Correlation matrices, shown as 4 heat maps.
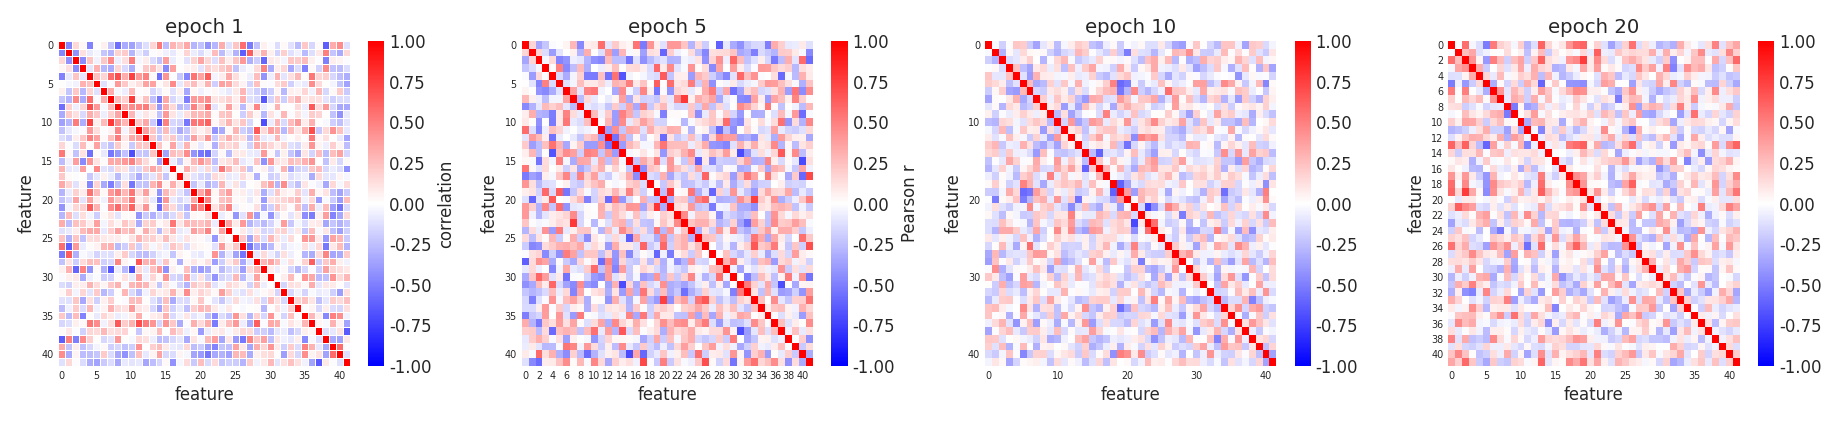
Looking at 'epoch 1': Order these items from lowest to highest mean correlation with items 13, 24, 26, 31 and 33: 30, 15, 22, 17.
22, 17, 30, 15
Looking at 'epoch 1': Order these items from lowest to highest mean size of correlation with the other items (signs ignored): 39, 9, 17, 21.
17, 9, 39, 21
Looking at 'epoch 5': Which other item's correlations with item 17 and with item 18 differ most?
0
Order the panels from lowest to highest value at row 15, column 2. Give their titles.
epoch 5, epoch 10, epoch 20, epoch 1
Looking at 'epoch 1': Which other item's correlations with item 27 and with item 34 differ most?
1
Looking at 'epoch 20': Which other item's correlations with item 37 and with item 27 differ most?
22
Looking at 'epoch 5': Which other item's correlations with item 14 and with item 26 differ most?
20
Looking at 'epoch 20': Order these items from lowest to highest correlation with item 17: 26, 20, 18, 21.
20, 21, 26, 18
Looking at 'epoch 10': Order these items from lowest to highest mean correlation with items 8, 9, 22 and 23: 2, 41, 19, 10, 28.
28, 2, 41, 10, 19
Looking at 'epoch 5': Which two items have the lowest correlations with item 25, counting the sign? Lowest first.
15, 9
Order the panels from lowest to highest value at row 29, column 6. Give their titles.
epoch 1, epoch 20, epoch 10, epoch 5
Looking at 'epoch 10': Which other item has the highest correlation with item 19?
40
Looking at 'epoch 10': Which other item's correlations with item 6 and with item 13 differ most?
26
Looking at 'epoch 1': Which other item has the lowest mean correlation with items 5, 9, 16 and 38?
40
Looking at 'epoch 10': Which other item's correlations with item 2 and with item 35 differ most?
30
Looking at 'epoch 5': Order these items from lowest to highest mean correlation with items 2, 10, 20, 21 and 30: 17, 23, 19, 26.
17, 26, 23, 19
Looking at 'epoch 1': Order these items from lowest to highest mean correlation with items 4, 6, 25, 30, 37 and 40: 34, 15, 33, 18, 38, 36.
38, 18, 34, 33, 15, 36
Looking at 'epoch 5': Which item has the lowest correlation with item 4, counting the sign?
14
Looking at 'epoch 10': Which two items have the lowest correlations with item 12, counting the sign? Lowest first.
21, 9
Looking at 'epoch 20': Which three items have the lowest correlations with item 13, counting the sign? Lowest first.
5, 11, 32
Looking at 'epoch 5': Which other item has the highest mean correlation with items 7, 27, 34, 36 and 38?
23
